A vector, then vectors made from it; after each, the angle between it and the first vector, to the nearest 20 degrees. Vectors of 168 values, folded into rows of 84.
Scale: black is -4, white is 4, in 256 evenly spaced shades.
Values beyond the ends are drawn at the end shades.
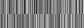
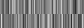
100 degrees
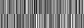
20 degrees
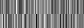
140 degrees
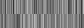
60 degrees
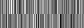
140 degrees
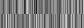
20 degrees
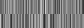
80 degrees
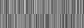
160 degrees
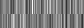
120 degrees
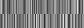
40 degrees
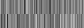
40 degrees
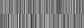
80 degrees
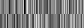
40 degrees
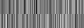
40 degrees
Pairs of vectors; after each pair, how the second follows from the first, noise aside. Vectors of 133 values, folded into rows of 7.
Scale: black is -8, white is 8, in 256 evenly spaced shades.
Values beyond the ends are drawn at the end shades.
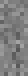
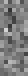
reversed, scaled up.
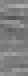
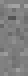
partly zeroed.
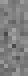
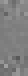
partly zeroed.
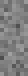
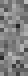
scaled up.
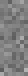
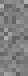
reversed.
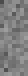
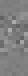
wrapped around, negated, partly zeroed.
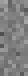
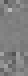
wrapped around, negated, partly zeroed.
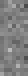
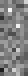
reversed, scaled up.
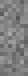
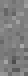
wrapped around, negated, partly zeroed.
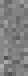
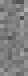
reversed.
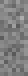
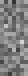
wrapped around, scaled up.
